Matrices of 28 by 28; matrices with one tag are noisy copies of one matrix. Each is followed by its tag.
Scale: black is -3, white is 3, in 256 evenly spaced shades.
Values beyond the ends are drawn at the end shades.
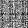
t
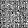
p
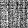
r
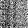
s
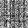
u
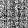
u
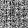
u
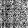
s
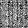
r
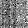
s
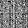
t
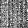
r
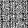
t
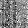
s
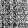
s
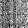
s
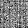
p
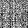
t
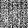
r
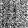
s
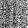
s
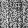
r
